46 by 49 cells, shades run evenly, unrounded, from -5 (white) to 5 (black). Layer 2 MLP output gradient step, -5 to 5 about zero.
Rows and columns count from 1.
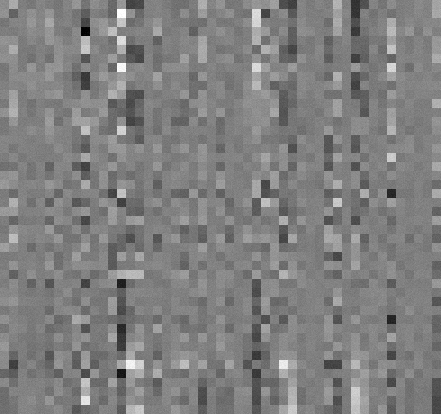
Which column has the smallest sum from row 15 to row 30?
2
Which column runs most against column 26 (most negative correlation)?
28
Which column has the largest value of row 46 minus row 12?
49
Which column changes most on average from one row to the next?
10
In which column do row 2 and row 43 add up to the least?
14
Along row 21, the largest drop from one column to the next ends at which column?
31
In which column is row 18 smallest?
44
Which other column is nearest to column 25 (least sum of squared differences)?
1
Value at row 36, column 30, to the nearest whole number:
2
